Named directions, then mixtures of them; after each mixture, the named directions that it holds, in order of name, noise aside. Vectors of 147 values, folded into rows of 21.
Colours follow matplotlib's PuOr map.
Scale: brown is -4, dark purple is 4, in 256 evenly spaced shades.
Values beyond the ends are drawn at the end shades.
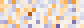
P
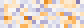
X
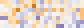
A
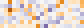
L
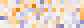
A.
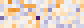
A, L.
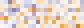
A, L, P.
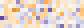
A, L, X.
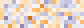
X.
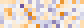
L, P, X.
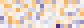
A, P, X.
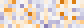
L, P, X.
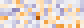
A, L.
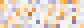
P.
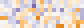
A.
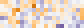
A.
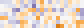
A.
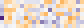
A, L, X.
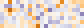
L.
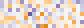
L, P, X.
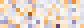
P.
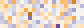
P, X.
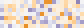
A, X.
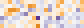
A, L.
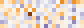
L, P.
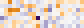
A, L.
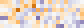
A.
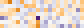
A, L.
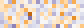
P, X.
